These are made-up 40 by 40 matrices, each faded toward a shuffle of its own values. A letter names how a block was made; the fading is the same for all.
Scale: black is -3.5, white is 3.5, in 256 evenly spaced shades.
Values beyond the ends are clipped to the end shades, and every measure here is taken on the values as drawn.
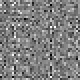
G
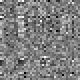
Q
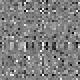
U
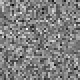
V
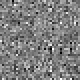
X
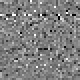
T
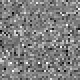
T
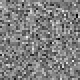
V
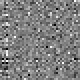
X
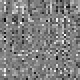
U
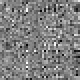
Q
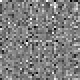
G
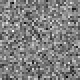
V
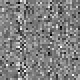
X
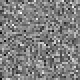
V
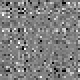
U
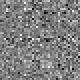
Q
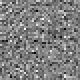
X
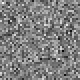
V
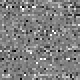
T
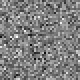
V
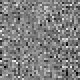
G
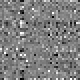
U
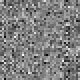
X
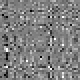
U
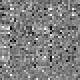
Q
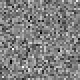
V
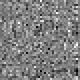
X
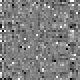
U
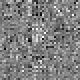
G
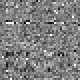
Q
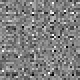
Q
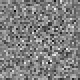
V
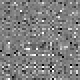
U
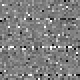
T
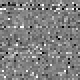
T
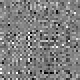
U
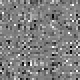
U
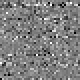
T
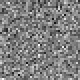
V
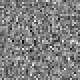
X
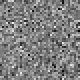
X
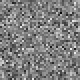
V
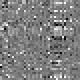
U
